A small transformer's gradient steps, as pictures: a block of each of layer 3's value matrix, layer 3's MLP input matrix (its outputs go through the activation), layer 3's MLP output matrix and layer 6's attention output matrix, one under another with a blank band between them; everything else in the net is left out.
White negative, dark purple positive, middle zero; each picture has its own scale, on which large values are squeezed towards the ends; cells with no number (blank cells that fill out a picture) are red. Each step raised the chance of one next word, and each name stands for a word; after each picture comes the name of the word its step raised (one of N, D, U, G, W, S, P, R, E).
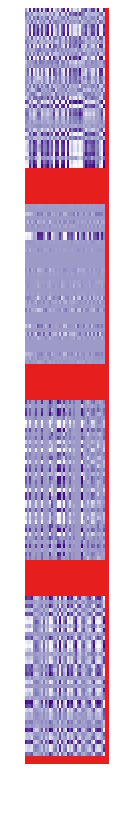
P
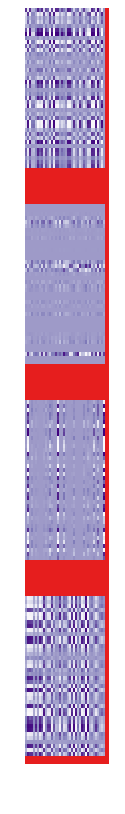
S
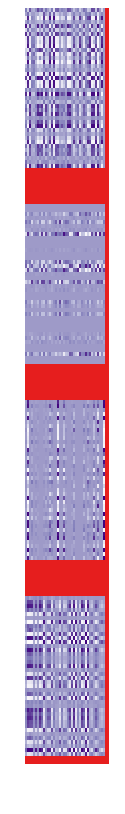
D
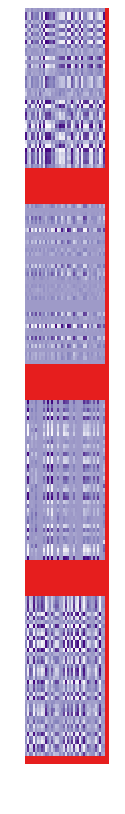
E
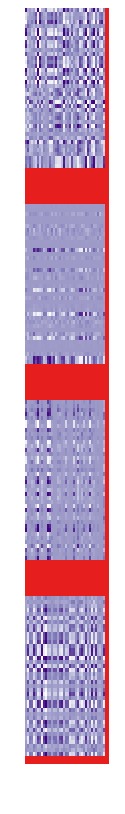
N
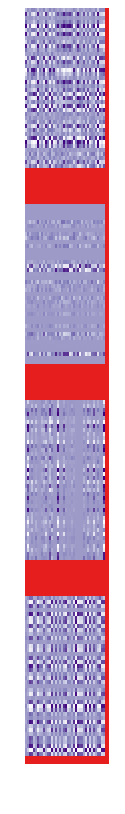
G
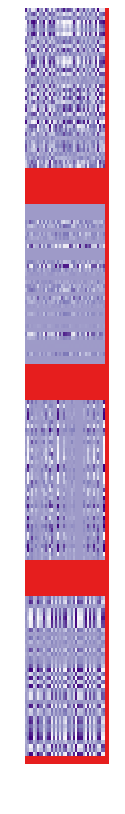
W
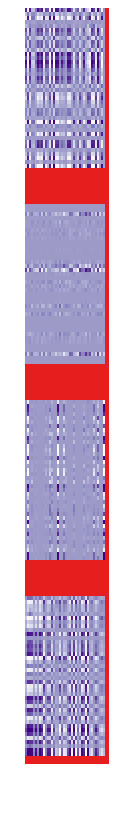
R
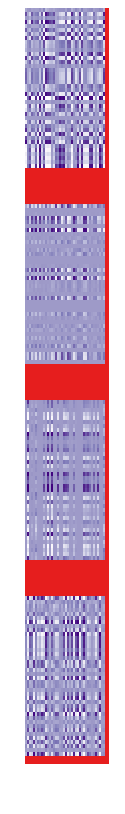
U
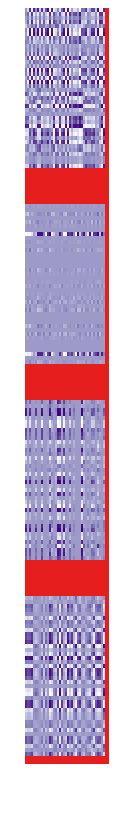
N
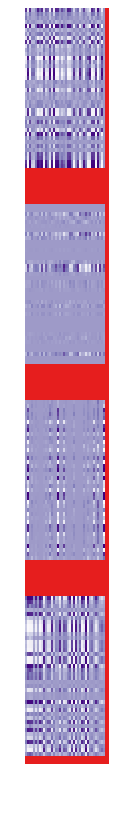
P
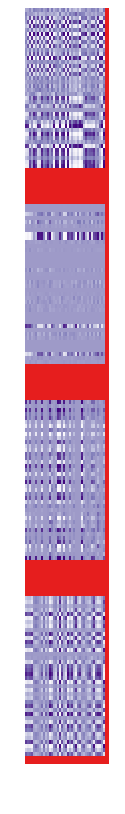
E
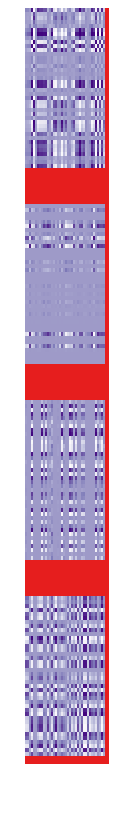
S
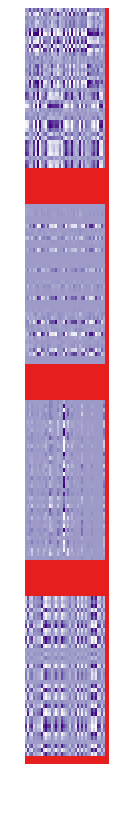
S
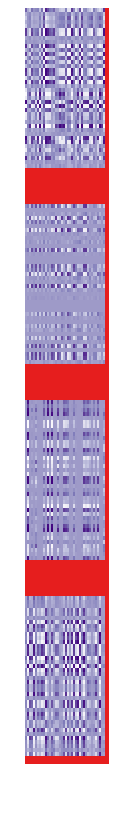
N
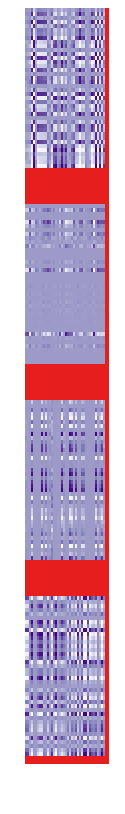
U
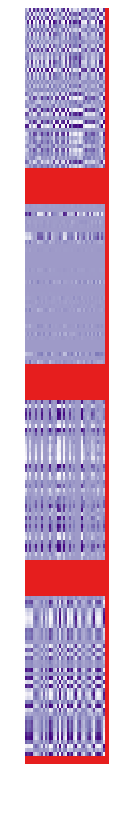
W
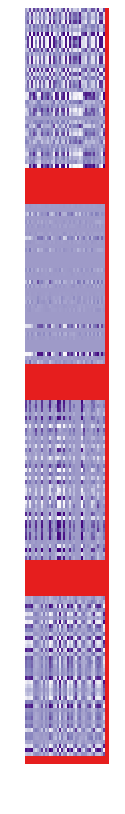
D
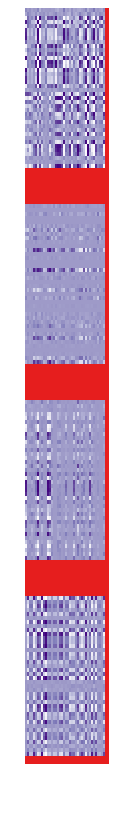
U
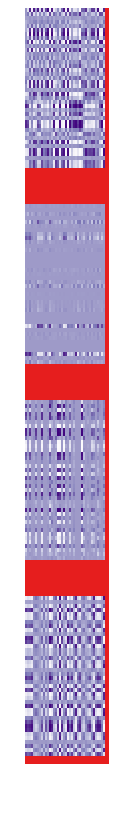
S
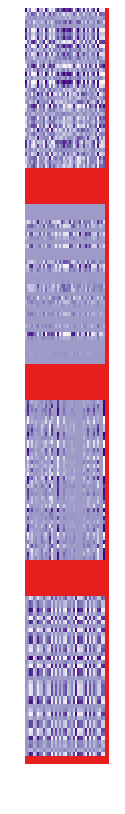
N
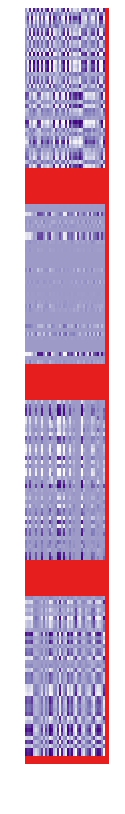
R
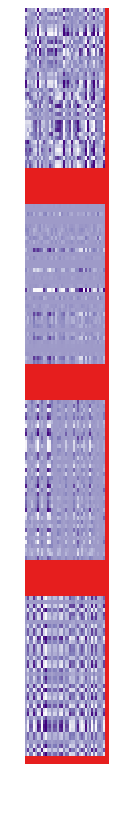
S
